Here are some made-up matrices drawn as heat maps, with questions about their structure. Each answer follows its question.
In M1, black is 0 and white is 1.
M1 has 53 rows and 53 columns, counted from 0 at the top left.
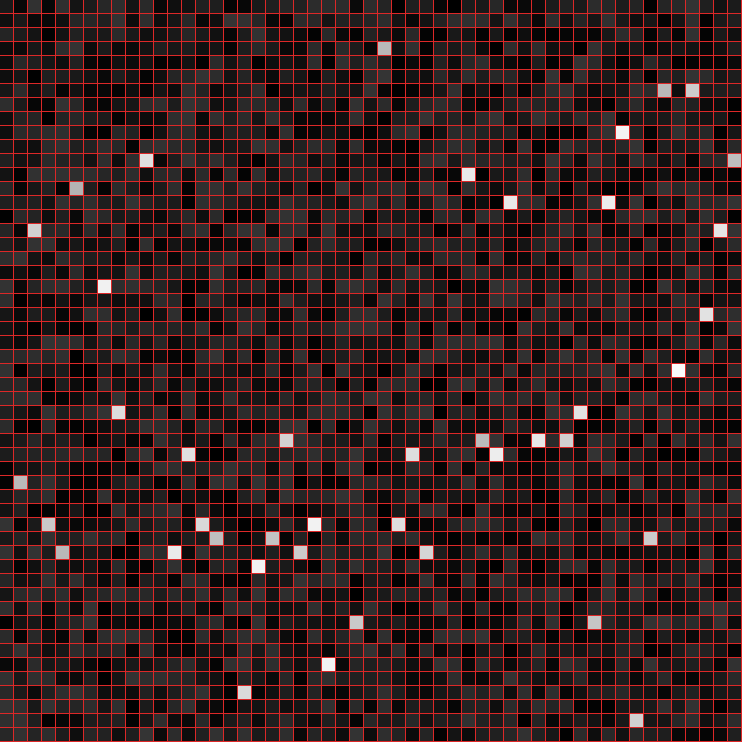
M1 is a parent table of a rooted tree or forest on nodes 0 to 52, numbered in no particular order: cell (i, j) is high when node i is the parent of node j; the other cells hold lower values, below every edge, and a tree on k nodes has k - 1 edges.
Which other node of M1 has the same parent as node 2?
51
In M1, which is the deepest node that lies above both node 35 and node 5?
32
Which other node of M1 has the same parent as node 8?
41
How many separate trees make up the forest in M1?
11
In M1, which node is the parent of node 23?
47
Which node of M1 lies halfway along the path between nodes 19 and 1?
31
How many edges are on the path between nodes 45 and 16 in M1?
2
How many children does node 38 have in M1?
3
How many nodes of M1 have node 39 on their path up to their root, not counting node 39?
5
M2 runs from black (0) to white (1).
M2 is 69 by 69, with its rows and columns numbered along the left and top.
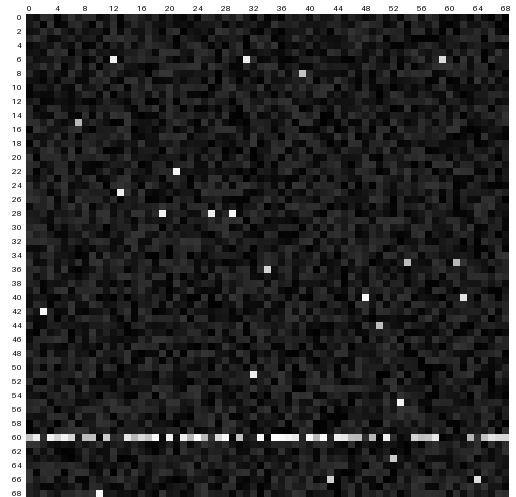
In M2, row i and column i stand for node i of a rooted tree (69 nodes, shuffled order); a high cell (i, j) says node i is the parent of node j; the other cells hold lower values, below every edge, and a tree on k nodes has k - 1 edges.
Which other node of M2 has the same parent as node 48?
62
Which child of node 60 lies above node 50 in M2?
44
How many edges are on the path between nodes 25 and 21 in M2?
3
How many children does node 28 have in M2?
3
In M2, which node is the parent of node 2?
42
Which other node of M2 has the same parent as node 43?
64
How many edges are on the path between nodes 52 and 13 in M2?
4
